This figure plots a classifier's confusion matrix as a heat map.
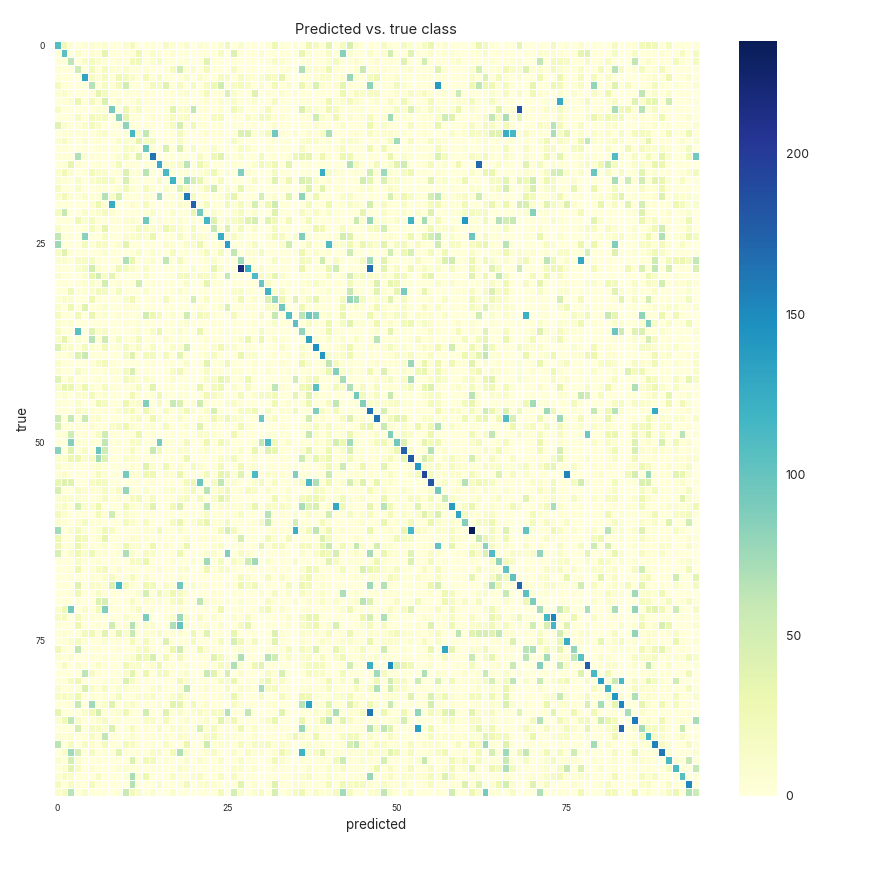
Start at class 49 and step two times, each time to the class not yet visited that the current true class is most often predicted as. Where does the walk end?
46
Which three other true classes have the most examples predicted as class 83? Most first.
86, 80, 36
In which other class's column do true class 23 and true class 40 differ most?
52
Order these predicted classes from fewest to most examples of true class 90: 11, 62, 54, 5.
5, 62, 11, 54
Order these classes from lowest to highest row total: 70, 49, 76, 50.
70, 49, 76, 50
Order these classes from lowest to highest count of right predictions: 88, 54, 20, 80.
80, 88, 20, 54
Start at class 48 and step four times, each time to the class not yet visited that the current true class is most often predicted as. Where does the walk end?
18
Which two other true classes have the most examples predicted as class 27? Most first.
28, 16
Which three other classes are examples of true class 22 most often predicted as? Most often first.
60, 52, 13
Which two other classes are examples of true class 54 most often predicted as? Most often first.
75, 29
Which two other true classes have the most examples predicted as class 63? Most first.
94, 88
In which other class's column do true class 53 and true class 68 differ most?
9
